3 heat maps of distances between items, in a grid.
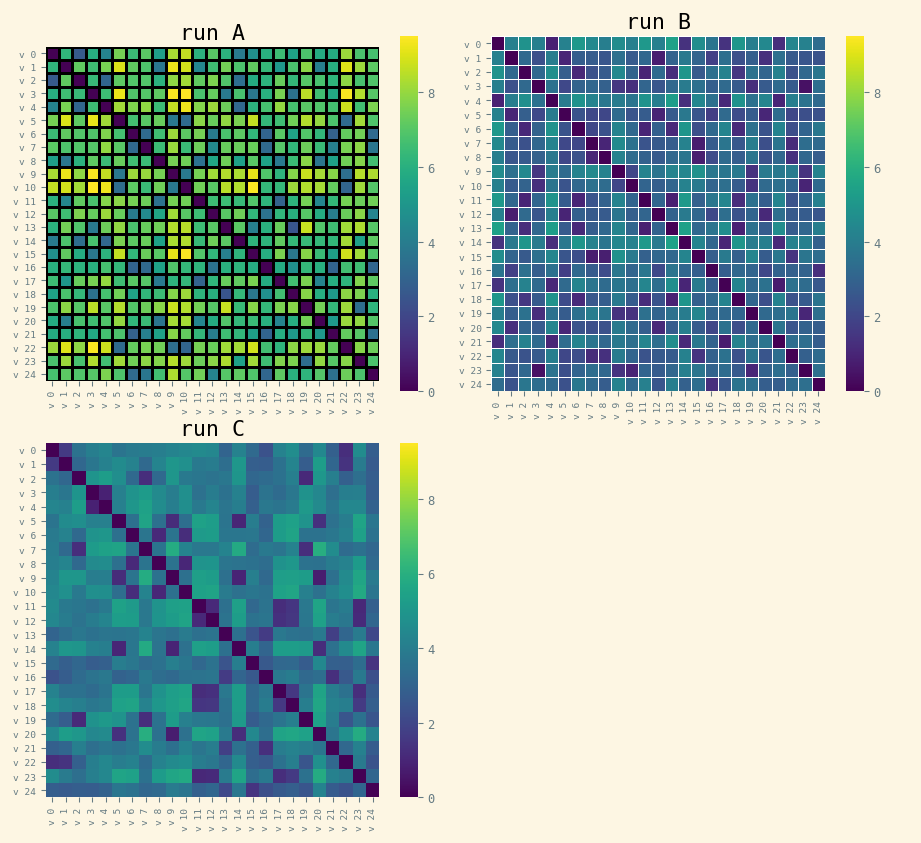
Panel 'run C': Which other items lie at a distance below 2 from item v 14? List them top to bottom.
v 5, v 9, v 20
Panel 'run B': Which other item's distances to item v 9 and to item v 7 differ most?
v 15
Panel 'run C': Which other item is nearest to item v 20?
v 9
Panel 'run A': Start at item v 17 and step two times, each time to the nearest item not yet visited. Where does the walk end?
v 8
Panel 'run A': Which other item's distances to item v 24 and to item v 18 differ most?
v 13
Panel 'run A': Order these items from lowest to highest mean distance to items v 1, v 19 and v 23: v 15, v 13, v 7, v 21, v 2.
v 21, v 2, v 7, v 15, v 13
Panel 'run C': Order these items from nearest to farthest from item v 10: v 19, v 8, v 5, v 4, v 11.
v 8, v 5, v 19, v 4, v 11
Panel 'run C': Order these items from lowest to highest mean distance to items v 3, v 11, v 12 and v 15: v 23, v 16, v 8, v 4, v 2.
v 23, v 4, v 16, v 2, v 8
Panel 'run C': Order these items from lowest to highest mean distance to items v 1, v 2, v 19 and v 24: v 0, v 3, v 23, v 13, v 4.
v 0, v 13, v 23, v 3, v 4
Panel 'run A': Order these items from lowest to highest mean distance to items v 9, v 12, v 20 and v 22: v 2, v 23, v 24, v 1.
v 24, v 1, v 2, v 23
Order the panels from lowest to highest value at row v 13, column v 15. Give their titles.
run C, run B, run A
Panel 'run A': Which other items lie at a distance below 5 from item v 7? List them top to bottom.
v 6, v 12, v 16, v 21, v 24
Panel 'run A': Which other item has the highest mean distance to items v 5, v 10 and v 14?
v 3
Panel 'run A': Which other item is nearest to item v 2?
v 0
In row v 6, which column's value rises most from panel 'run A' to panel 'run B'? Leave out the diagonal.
v 21
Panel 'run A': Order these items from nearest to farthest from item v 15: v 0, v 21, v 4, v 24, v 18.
v 18, v 0, v 21, v 4, v 24
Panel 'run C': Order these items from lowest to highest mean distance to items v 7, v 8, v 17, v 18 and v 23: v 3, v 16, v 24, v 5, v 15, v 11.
v 11, v 24, v 15, v 16, v 3, v 5
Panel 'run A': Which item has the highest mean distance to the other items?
v 9
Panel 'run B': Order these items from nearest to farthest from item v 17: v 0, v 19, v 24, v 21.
v 21, v 0, v 24, v 19
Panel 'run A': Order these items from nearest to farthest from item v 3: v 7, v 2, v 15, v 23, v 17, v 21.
v 15, v 21, v 2, v 7, v 17, v 23
